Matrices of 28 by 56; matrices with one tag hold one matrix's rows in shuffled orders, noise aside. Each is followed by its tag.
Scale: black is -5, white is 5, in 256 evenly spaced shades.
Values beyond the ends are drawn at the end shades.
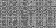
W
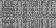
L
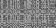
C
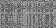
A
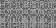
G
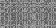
G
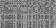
A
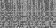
A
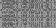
L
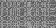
C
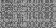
A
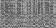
A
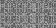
G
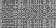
L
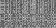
G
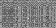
L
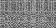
G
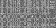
C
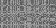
C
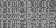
C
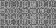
G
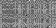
L
